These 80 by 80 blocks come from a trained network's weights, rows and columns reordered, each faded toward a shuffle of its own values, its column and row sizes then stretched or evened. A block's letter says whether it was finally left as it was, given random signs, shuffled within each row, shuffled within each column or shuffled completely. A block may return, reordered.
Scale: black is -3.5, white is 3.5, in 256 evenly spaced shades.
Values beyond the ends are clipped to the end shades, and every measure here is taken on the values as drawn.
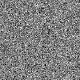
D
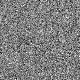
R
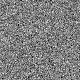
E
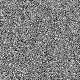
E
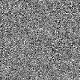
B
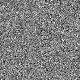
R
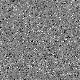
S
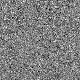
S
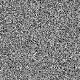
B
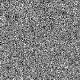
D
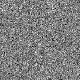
B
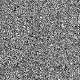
B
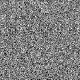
B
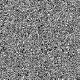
B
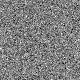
E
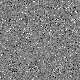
S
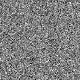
B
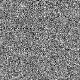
B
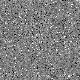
D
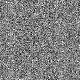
B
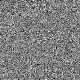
S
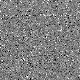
B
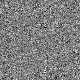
D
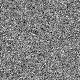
E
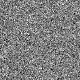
R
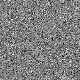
B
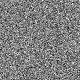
E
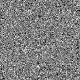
B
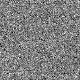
D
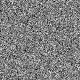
E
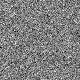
E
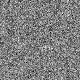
R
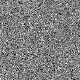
D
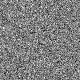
E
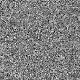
B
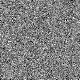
D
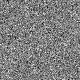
E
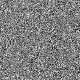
D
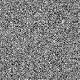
B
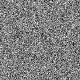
R
